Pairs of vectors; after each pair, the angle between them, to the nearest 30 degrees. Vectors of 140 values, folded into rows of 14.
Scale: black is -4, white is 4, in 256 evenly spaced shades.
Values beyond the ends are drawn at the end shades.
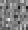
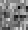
30 degrees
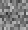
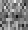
90 degrees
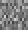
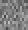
150 degrees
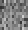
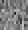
60 degrees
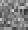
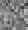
150 degrees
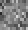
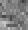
60 degrees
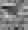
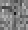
60 degrees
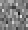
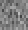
150 degrees
